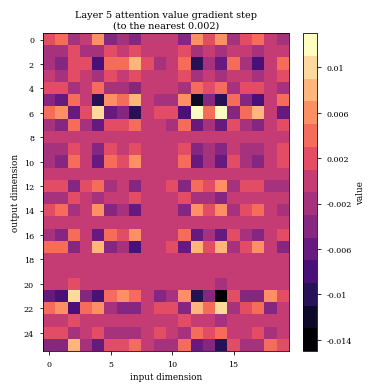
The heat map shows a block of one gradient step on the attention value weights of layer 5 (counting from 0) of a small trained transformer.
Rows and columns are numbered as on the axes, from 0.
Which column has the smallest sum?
14
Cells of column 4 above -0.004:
18
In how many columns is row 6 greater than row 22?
7
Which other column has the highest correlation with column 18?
2
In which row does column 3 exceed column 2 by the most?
22
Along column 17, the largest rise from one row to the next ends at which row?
6
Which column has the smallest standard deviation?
8
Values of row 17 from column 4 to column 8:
0.008 -0.004 -0.002 -0.008 0
